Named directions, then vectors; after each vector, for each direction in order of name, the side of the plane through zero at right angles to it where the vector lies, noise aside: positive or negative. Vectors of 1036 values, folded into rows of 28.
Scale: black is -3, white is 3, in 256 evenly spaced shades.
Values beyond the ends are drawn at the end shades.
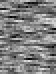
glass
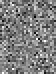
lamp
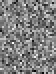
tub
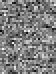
positive, positive, positive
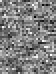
negative, positive, positive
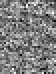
negative, positive, negative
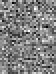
positive, positive, positive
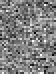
positive, positive, negative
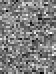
negative, negative, positive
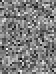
positive, negative, negative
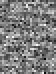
negative, positive, negative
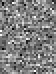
negative, negative, negative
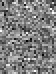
negative, negative, negative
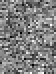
positive, positive, negative
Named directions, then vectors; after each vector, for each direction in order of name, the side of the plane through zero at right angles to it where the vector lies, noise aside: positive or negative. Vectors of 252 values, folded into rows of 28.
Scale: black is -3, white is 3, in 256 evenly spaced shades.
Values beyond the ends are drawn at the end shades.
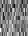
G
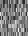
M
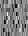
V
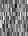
negative, positive, positive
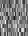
negative, positive, negative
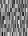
positive, negative, negative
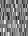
positive, positive, negative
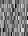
negative, positive, positive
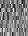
positive, positive, negative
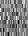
negative, negative, positive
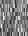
negative, positive, positive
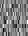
positive, negative, positive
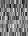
positive, positive, negative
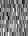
positive, positive, negative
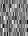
negative, positive, negative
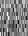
negative, negative, positive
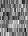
positive, positive, negative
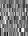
negative, positive, negative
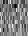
positive, positive, positive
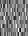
negative, positive, negative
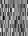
positive, negative, negative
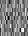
negative, positive, negative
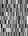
positive, negative, positive
